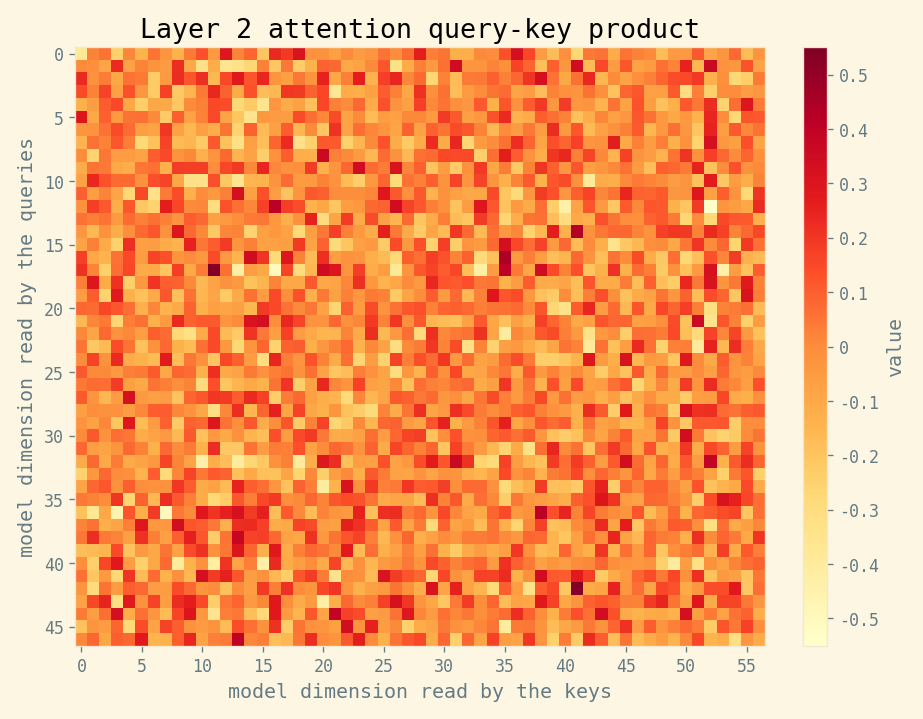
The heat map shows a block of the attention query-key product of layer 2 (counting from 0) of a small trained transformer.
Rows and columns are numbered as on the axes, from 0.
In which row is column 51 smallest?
23
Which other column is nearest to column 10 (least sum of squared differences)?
12
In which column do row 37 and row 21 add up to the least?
52
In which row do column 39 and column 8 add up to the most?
14
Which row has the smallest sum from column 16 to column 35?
33
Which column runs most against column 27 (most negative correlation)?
20
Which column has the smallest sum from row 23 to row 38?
49
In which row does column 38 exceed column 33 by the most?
17
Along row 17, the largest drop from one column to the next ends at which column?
53
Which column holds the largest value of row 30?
50
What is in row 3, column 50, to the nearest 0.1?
-0.3
